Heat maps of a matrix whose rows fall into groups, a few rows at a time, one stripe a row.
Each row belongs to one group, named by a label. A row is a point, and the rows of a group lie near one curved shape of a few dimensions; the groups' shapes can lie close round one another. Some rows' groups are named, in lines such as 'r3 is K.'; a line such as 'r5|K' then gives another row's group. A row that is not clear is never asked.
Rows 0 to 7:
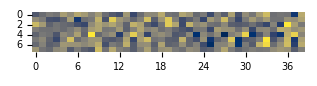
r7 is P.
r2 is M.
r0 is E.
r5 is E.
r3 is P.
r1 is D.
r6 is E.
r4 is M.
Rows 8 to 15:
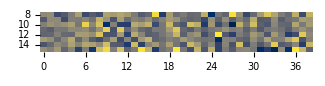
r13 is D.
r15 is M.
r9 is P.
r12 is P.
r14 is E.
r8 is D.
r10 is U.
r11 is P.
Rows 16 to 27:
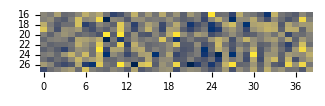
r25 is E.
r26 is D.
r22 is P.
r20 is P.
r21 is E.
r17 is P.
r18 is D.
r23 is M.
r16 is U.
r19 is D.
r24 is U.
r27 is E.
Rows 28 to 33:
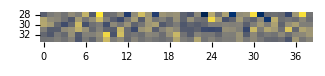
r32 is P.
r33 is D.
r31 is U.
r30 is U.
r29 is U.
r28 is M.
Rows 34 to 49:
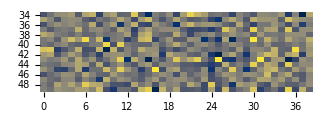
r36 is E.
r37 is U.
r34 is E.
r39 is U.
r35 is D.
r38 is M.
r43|P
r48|U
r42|D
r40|P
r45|D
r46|E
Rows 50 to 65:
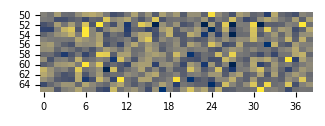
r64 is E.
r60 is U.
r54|U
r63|D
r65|P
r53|E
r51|D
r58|D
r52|M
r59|U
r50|U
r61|P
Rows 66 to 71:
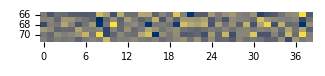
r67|P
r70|M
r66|D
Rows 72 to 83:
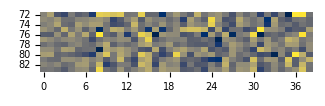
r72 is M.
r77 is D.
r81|U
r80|M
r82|M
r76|M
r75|P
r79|P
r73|U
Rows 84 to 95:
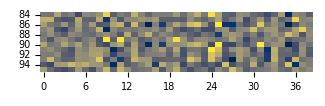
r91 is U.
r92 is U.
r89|P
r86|P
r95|D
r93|U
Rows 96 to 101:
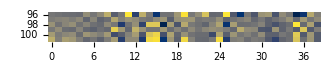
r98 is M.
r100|M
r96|P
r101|M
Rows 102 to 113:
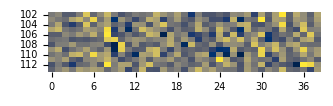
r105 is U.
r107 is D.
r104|E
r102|E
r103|U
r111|U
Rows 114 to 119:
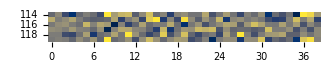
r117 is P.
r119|M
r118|D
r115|M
